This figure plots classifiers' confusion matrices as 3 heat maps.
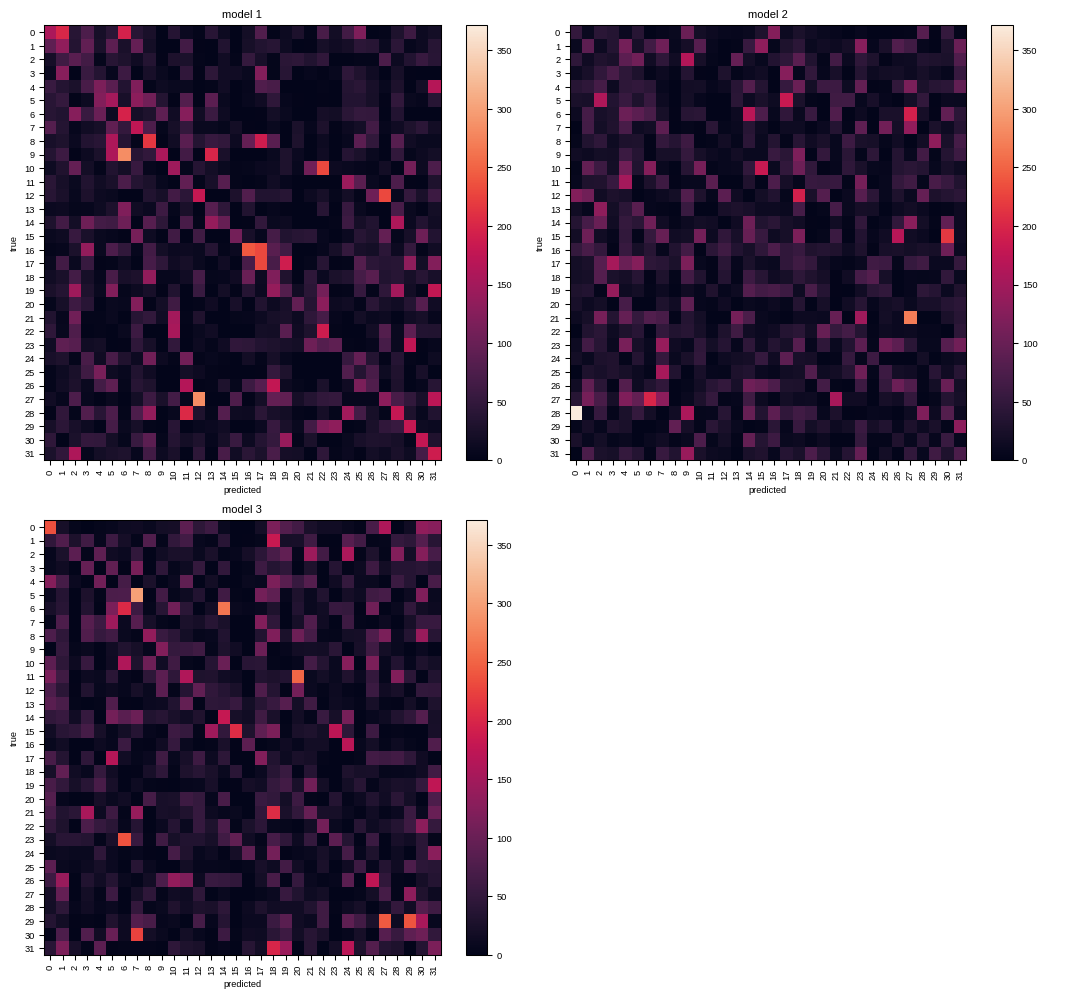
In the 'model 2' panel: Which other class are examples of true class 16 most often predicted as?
30
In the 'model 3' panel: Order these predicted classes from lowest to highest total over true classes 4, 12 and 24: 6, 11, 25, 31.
25, 6, 11, 31
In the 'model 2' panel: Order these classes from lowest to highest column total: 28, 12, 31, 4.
12, 28, 31, 4
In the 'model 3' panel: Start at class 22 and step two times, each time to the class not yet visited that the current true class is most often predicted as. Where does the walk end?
7
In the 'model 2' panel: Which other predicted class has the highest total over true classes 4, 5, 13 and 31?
2
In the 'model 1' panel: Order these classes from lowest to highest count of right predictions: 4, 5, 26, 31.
26, 4, 5, 31
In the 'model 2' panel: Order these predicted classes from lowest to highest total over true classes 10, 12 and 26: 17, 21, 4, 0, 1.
21, 17, 0, 4, 1
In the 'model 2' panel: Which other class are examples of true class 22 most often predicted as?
20
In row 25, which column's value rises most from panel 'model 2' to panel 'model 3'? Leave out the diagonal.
0
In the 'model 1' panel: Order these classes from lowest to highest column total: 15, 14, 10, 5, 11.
15, 14, 10, 11, 5
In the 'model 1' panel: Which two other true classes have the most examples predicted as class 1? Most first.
0, 3
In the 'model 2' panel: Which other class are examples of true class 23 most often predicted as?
7
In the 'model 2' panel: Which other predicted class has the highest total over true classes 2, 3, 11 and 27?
4
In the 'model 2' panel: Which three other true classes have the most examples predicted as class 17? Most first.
5, 3, 24
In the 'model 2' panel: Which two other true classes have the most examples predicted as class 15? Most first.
10, 1
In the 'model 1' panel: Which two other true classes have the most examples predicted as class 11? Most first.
28, 26
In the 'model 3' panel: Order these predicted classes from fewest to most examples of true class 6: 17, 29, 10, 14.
17, 29, 10, 14
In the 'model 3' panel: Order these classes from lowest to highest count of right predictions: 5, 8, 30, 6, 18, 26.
18, 5, 30, 8, 26, 6
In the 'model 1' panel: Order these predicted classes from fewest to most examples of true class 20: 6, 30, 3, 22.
6, 3, 30, 22
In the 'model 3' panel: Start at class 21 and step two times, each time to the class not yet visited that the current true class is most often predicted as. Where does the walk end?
1
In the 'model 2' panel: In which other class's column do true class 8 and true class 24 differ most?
29
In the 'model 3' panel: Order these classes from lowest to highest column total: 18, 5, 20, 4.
4, 20, 5, 18
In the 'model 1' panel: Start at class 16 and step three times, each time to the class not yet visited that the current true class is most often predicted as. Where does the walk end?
31
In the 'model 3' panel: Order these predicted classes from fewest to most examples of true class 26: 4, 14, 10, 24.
4, 14, 24, 10
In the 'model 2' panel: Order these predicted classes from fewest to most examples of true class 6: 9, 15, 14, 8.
8, 9, 15, 14
